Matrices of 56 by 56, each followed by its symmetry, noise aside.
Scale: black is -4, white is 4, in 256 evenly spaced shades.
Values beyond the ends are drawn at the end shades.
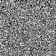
antisymmetric.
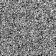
symmetric across the other diagonal.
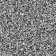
no symmetry.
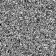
no symmetry.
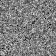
symmetric across the other diagonal.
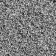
symmetric across the other diagonal.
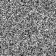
no symmetry.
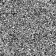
symmetric.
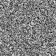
symmetric across the other diagonal.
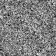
symmetric across the other diagonal.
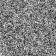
no symmetry.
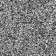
no symmetry.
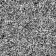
symmetric.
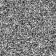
symmetric across the other diagonal.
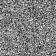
antisymmetric.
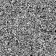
symmetric.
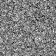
symmetric across the other diagonal.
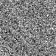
symmetric across the other diagonal.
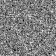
symmetric.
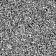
symmetric across the other diagonal.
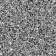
symmetric.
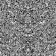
mirrored left to right.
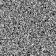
no symmetry.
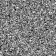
no symmetry.
